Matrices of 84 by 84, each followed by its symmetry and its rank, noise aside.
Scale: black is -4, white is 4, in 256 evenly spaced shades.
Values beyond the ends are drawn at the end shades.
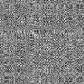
symmetric, rank seven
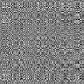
no symmetry, rank six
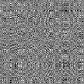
no symmetry, rank six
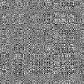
no symmetry, rank six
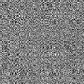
no symmetry, rank six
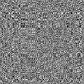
no symmetry, rank seven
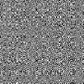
no symmetry, rank seven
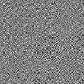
symmetric, rank six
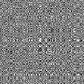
no symmetry, rank seven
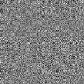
no symmetry, rank six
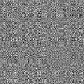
antisymmetric, rank six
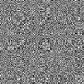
symmetric, rank six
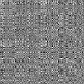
no symmetry, rank five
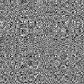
antisymmetric, rank six
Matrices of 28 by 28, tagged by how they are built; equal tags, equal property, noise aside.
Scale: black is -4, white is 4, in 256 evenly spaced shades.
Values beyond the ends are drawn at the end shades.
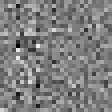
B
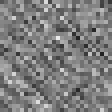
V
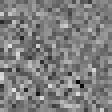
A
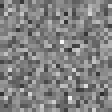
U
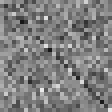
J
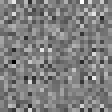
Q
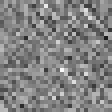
V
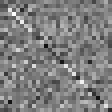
J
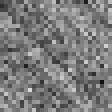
V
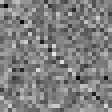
J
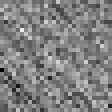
V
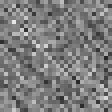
V
